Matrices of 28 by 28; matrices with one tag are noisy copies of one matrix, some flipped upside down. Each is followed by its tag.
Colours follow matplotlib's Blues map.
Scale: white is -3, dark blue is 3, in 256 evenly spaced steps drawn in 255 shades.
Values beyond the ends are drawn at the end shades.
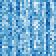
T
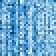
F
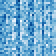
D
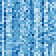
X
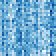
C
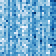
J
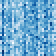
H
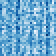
T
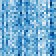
C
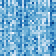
C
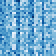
D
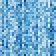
C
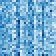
D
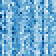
X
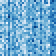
J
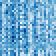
F
